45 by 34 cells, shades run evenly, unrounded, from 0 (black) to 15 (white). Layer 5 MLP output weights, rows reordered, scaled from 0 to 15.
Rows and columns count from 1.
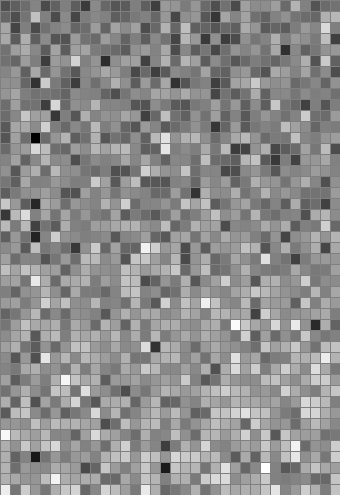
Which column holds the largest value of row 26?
4
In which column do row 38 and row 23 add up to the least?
8
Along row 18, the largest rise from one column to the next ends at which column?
21
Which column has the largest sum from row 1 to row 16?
17
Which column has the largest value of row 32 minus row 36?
15
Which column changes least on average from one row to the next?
9
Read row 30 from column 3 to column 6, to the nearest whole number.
11 10 10 10
